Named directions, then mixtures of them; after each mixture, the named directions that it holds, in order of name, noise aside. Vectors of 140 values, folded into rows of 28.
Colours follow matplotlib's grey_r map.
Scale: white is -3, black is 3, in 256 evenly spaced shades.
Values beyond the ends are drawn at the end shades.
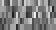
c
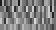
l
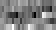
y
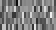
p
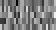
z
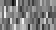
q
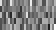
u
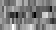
q, y.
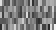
p, q, u.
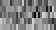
c, u, y.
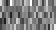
c, u.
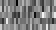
y, z.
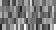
p, q, u.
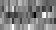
y.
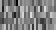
p, z.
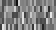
p.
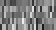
l, p, q.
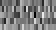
l, y, z.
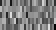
u.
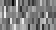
q.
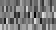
l, y, z.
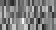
l, p, q.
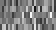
l, p.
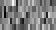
q.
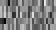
c, q, z.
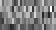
l, y.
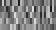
l.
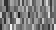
c, l, u.
